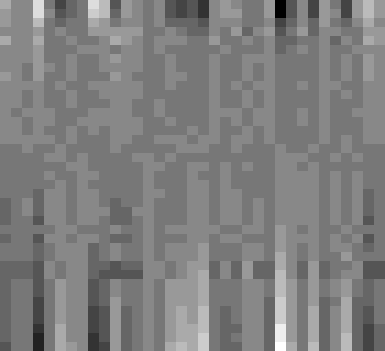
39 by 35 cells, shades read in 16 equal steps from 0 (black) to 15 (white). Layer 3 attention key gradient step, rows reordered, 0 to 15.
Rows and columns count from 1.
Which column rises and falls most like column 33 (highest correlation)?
21
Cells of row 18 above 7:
11
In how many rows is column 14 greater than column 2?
22
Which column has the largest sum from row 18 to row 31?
26
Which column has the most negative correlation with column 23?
28
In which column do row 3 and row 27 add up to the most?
9
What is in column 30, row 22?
7
